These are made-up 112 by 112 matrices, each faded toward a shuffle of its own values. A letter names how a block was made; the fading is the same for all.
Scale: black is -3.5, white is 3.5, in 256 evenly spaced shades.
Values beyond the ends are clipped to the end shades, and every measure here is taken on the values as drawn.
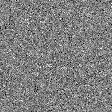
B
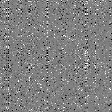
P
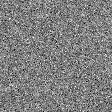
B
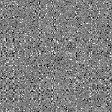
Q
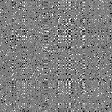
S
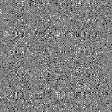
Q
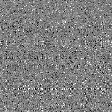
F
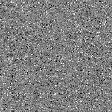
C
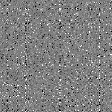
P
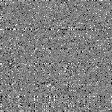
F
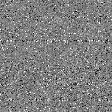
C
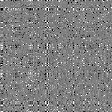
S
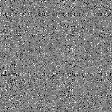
F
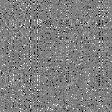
P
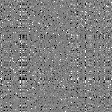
S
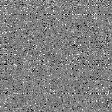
F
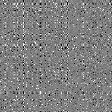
S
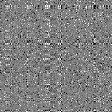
S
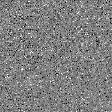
C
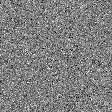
B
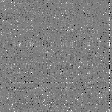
P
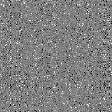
P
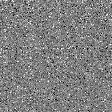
C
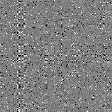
P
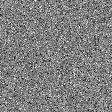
B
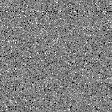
C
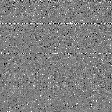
F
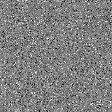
C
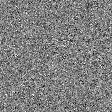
B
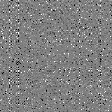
P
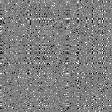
S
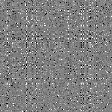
S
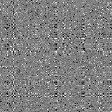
S
